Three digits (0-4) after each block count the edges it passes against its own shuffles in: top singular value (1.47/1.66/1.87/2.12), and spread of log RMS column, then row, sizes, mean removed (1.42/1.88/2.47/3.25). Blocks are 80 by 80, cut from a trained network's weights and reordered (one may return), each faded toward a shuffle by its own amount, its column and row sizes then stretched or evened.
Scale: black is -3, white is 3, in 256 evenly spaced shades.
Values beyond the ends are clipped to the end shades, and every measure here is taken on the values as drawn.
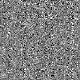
0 3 2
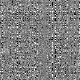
1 4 1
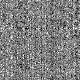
1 1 1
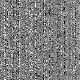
2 4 0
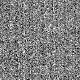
0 0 1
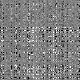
3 4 4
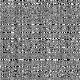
3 0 4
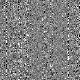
2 4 0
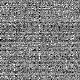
3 2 1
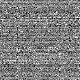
3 1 2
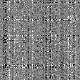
4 3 3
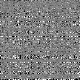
0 2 4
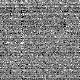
3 2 2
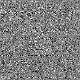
0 1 3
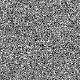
0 1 2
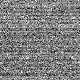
3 0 0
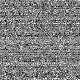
2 1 2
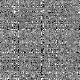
1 3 2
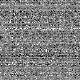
2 1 3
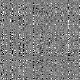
3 4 3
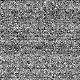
2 2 0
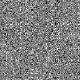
2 3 2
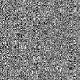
3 3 0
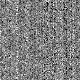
1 2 0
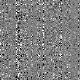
1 4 2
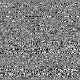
0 0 4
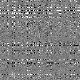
2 3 4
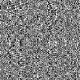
4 3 1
